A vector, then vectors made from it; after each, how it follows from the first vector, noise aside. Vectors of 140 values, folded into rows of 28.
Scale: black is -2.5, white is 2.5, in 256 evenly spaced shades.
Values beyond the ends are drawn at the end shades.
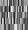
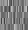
shrunk.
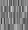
shrunk.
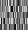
sign-scrambled.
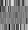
reversed, partly zeroed.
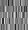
negated, partly zeroed.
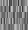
shrunk.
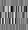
negated, partly zeroed.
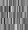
shrunk.
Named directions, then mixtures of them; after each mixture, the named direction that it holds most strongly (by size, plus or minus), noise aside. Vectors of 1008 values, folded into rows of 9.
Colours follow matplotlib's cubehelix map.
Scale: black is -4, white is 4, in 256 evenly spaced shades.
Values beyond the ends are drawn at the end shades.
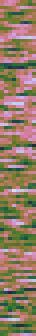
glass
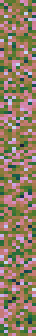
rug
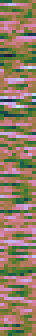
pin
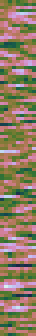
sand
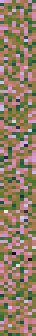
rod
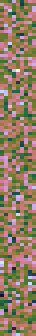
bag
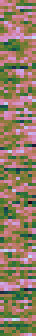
glass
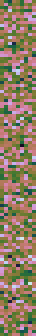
rug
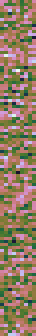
pin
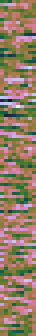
pin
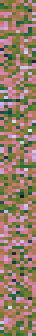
rod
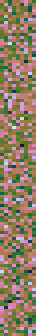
rug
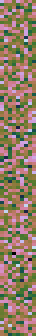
rod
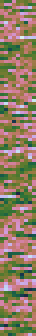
sand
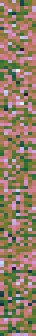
bag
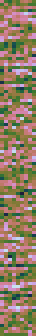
sand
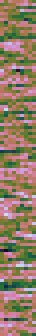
sand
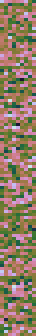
rug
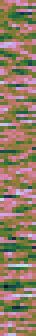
sand
